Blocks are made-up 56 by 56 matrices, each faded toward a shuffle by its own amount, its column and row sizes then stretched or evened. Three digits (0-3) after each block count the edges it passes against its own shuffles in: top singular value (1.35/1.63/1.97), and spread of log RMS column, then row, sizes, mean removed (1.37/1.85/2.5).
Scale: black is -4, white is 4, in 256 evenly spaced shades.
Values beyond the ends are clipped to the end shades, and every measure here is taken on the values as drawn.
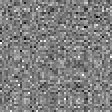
3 1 1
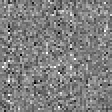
1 2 0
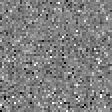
0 0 1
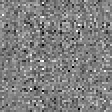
2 2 2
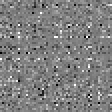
1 2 3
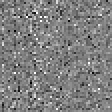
2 2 1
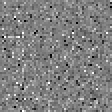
0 1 1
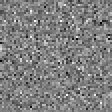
0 1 2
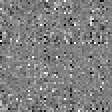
1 2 2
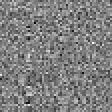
3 1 0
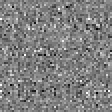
2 0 2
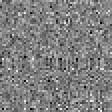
3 1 1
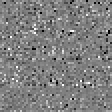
1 0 2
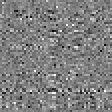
3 0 2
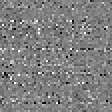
2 1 2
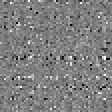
2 1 2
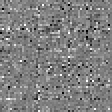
2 2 2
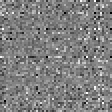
0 2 3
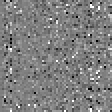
1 3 0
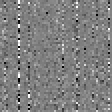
3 3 0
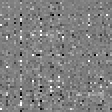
1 2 2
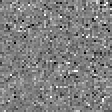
0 1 1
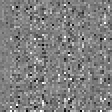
0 3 1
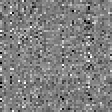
2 2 0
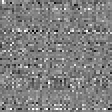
3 0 3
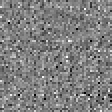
2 1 1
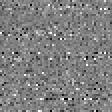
0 0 3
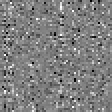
2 2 0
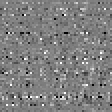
1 1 3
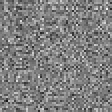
3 1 1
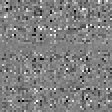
0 2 3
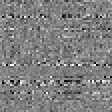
3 0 3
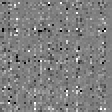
0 3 2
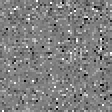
1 1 1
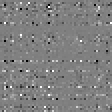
1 2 3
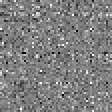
2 2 2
